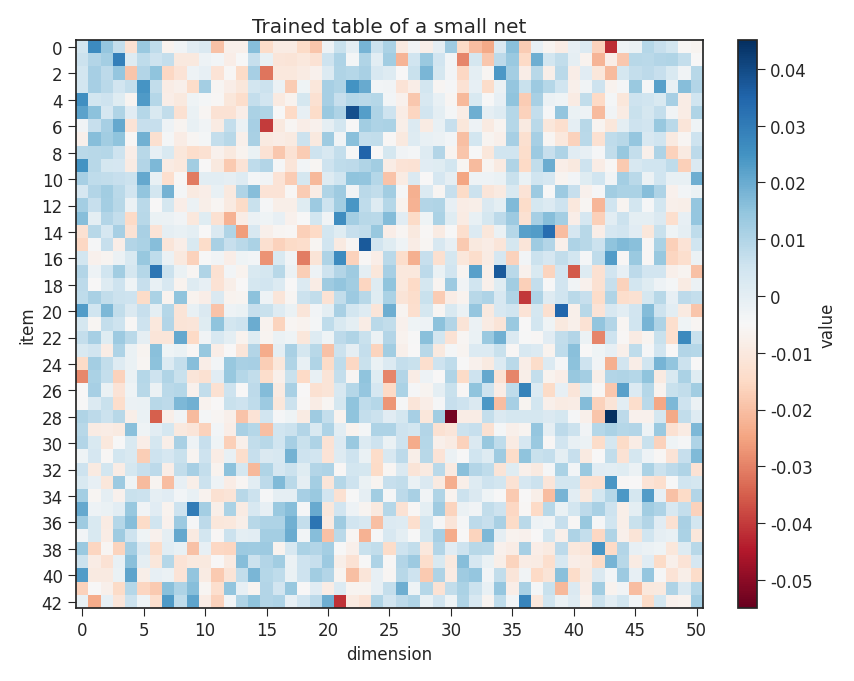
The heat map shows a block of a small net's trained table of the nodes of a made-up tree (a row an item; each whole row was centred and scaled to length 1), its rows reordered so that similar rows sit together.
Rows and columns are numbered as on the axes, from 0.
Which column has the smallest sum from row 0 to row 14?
31
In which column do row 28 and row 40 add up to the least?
30
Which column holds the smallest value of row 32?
14
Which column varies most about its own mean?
43
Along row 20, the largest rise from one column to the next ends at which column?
39
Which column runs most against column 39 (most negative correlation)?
12
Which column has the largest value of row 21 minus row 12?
42
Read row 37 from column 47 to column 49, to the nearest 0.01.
0 0 0.01
